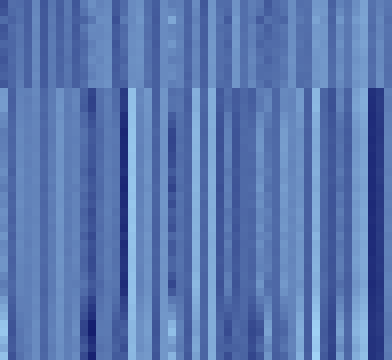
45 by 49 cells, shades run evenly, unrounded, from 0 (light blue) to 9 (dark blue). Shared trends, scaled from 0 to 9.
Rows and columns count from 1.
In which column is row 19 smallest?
17
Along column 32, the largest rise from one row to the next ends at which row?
12
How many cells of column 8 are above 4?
11
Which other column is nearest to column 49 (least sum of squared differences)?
9
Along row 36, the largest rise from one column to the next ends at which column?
47
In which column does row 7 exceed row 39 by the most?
1
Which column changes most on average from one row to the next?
22
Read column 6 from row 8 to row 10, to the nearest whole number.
6 6 6
